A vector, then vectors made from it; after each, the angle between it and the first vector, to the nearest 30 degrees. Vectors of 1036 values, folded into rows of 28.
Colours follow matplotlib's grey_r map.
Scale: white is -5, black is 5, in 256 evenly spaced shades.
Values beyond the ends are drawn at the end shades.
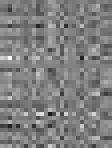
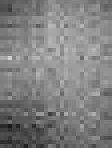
60 degrees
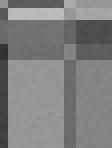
90 degrees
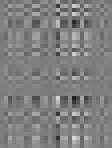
90 degrees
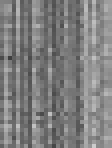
120 degrees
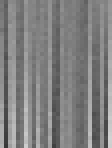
90 degrees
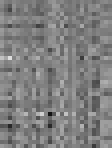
30 degrees
